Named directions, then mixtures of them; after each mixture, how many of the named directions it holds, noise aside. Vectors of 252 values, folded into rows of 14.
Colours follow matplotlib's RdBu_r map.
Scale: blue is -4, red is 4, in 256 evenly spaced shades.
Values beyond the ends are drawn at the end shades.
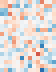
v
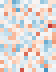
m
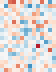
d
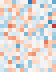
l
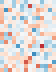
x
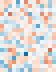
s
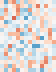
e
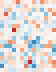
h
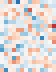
four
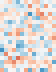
four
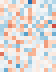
one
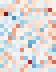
three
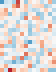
two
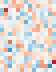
four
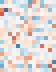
three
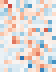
two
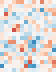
one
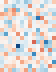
four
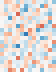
four
